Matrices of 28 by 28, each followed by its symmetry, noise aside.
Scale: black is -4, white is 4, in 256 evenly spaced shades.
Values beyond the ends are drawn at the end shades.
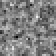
antisymmetric.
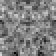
mirrored left to right.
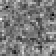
symmetric.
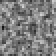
mirrored top to bottom.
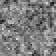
symmetric across the other diagonal.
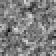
symmetric.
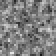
same after a half turn.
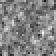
same after a half turn.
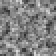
same after a half turn.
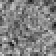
symmetric across the other diagonal.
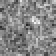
symmetric across the other diagonal.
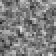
antisymmetric.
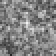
symmetric across the other diagonal.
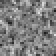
same after a half turn.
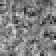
antisymmetric.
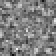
same after a half turn.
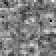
no symmetry.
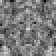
mirrored left to right.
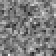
no symmetry.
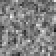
no symmetry.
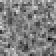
no symmetry.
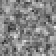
no symmetry.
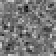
symmetric across the other diagonal.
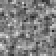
antisymmetric.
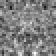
mirrored left to right.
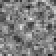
symmetric across the other diagonal.
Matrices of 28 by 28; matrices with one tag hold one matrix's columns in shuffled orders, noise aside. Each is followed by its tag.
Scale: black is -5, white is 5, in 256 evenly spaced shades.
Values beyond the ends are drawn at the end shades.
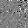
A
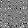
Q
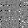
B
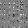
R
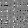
B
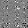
Q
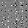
B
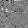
A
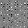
R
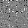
A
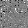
A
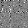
A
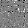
A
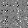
B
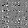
B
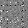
B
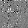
A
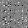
B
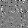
A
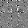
A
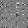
R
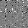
A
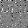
A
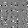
B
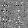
B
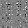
R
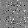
B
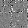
A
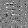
R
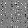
R
